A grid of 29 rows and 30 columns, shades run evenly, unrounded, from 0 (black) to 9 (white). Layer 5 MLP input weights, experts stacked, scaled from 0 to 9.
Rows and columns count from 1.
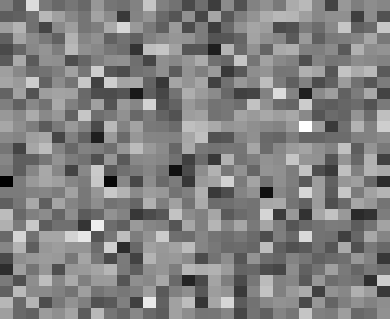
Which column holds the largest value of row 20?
21
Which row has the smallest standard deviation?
4
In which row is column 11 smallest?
9
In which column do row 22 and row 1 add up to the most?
24
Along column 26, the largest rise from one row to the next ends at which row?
20
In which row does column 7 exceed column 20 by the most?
22
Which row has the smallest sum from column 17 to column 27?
13
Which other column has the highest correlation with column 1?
30
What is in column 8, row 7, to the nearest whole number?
7
